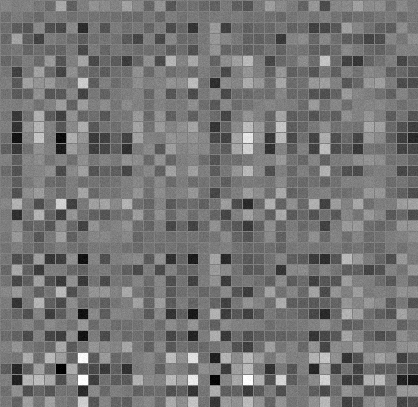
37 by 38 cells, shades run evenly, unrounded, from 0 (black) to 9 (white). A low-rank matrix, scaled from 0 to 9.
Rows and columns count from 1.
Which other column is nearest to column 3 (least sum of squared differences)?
35
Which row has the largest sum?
33
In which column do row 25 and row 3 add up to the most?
20
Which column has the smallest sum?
2
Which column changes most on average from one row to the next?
8
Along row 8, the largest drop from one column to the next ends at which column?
9
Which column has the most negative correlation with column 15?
28
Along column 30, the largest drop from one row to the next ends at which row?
36
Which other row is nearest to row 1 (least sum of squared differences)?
32
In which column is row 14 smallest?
6
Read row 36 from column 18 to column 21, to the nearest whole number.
2 4 6 3
